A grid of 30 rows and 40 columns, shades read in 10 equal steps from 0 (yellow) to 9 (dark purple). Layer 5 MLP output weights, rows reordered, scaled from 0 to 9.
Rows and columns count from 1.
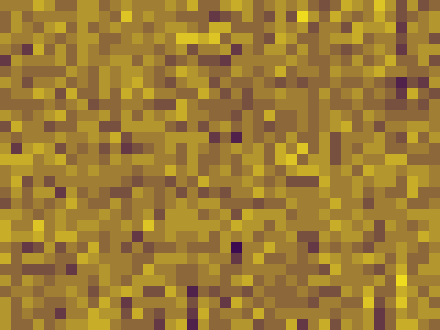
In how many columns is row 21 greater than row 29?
9
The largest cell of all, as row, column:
23, 22
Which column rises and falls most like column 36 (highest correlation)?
2
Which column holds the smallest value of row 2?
28
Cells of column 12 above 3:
20
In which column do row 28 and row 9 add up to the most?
21
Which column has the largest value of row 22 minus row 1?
35
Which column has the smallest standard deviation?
8
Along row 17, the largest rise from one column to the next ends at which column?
3
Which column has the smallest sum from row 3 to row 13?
17
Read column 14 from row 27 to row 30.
6 4 5 5
